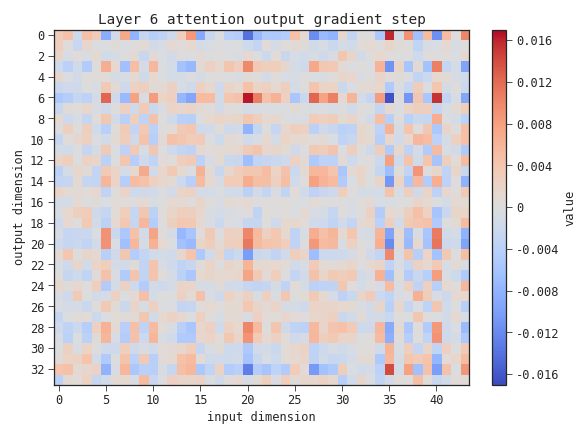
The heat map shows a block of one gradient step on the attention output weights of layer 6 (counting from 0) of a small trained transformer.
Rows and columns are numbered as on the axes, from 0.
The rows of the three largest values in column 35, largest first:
0, 32, 21
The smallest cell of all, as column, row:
35, 6
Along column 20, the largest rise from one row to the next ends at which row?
22
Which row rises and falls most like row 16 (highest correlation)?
25
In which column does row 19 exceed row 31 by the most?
40
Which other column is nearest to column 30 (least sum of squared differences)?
4
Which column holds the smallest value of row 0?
20
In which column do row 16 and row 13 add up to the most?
38
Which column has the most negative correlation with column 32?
30
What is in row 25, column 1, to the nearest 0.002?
-0.002
